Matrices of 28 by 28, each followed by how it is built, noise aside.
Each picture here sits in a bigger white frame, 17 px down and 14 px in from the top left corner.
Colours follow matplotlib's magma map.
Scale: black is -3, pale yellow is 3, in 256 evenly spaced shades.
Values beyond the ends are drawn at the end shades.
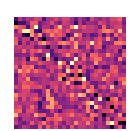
banded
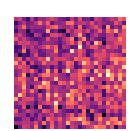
blocks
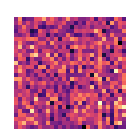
blocks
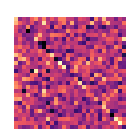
diagonal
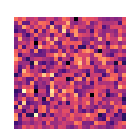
low rank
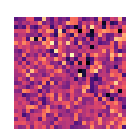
upper triangular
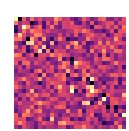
banded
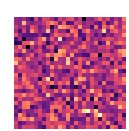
noise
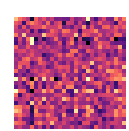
low rank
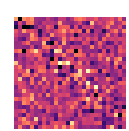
banded
